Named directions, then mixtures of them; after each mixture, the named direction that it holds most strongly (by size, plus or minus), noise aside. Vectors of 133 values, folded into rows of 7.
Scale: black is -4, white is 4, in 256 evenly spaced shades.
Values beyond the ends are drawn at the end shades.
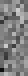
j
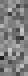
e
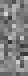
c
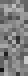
j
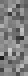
e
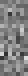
e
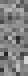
e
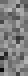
e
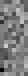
j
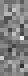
e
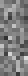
c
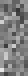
j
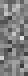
c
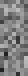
j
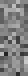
c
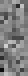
j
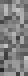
j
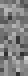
c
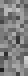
j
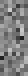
e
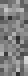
c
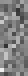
j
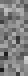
j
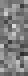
c
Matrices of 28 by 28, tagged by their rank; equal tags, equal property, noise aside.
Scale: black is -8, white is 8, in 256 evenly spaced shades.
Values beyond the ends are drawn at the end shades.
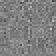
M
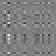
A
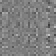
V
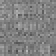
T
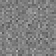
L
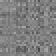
L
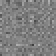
L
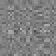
L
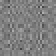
V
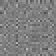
T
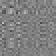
T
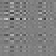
A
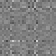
V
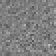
M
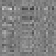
V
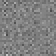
L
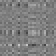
A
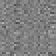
L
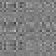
V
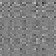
V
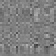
V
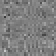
L
